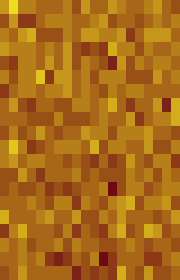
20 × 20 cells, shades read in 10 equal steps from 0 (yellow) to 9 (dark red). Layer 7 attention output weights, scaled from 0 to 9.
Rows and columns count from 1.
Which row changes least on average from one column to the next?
7
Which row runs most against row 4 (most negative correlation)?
14
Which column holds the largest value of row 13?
5
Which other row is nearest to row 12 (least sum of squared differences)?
18
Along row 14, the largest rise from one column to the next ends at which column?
13
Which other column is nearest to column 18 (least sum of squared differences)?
10
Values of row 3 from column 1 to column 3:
4 5 3
